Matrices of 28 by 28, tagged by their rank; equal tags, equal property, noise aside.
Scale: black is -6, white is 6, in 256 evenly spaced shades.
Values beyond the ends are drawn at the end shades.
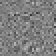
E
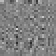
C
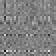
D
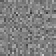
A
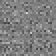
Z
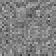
Z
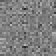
A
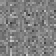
A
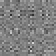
C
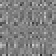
C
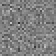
A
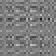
D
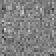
Z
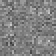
A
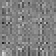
E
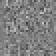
Z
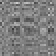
D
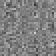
Z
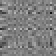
D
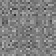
Z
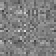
Z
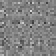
E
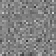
Z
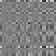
D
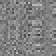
Z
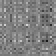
D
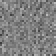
A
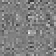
E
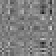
D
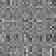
E
